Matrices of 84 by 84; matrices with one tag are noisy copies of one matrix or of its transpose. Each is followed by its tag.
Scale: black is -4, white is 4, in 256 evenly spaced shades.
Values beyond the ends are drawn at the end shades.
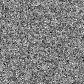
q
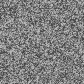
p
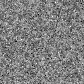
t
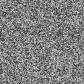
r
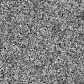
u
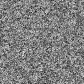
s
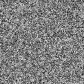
t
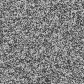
s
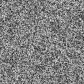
u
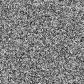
q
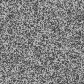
u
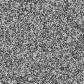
s
